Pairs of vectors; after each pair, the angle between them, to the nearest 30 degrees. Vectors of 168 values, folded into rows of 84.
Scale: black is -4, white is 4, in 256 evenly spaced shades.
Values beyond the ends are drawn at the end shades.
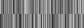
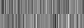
90 degrees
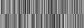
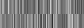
90 degrees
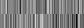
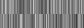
60 degrees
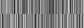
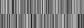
90 degrees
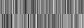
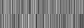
120 degrees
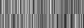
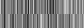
120 degrees
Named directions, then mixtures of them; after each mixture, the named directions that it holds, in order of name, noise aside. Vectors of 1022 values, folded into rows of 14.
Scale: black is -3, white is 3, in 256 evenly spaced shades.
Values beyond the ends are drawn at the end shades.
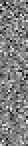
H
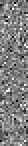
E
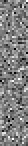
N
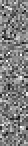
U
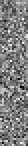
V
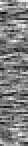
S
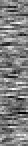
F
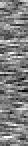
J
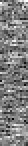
J, N, S.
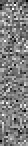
E, S.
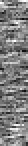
J, S.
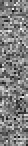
E, F, V.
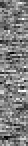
J, V.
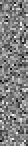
E, N.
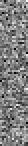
N, S.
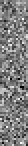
V.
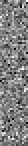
N.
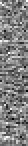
J, N, U.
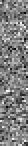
E, N, S.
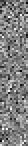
E, H.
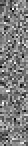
E, H, V.
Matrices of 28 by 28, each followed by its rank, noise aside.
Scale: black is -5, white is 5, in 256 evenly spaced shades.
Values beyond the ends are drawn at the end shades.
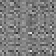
three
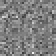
four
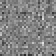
six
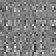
four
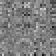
four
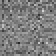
six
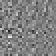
four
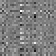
three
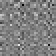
three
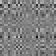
two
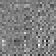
four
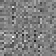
four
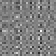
two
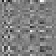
two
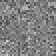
six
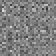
six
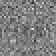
six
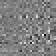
four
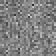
six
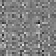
four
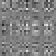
two
